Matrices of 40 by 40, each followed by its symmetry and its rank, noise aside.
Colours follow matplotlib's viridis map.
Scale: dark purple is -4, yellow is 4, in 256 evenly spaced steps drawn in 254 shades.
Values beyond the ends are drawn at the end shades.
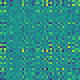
antisymmetric, rank two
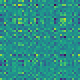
no symmetry, rank two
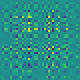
no symmetry, rank two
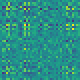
no symmetry, rank two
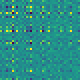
symmetric, rank one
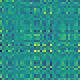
no symmetry, rank two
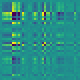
symmetric, rank one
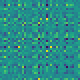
symmetric, rank two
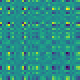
symmetric, rank one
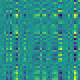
no symmetry, rank one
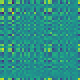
symmetric, rank one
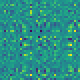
no symmetry, rank three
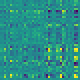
no symmetry, rank two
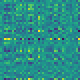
no symmetry, rank two
